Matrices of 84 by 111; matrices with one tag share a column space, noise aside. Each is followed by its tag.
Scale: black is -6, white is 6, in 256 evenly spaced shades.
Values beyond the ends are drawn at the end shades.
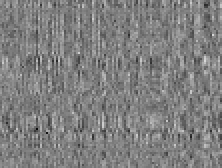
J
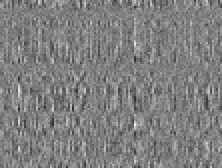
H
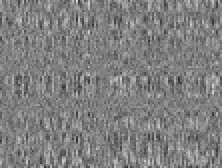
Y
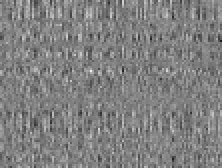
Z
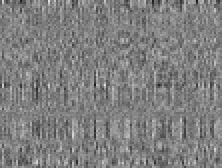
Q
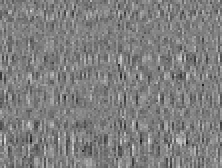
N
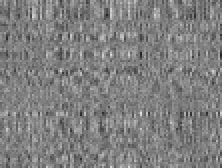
Z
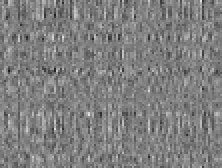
Z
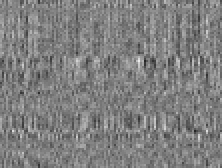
J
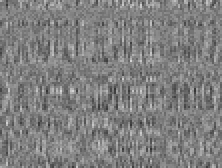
H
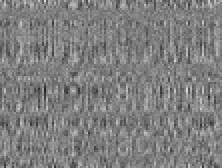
H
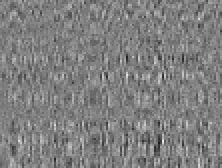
N
